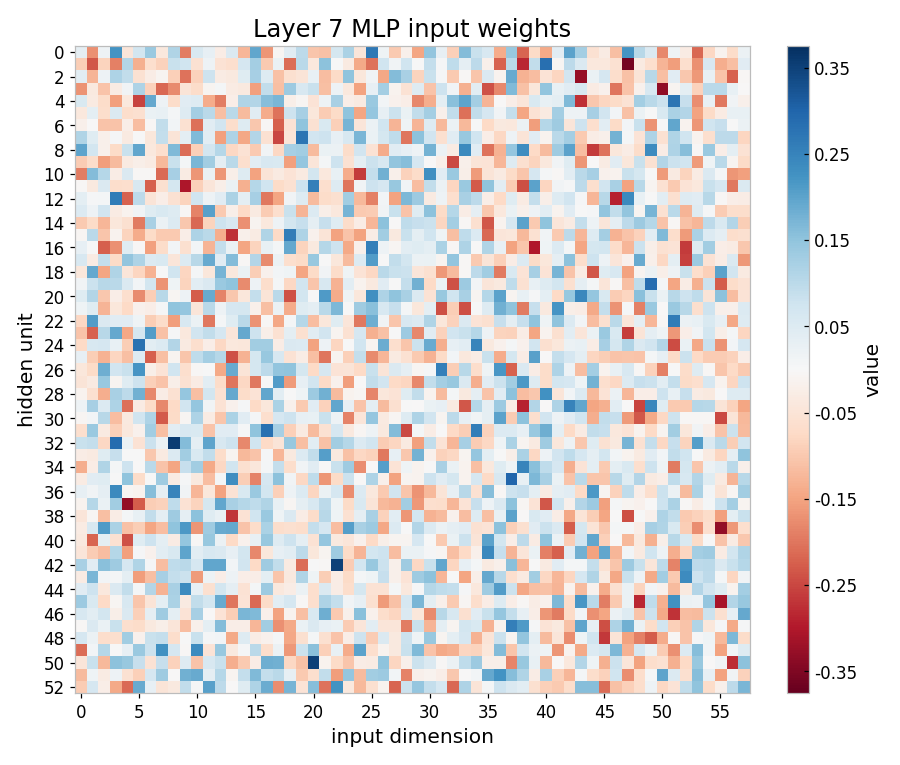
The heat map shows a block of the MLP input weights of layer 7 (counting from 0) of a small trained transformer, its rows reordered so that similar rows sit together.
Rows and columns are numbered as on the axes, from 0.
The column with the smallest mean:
55
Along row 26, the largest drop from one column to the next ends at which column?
37
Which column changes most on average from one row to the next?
13
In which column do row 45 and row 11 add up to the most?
43
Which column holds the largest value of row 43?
52
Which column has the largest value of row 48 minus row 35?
56
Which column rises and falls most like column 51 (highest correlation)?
41
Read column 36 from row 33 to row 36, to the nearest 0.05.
0 0.05 0.05 0
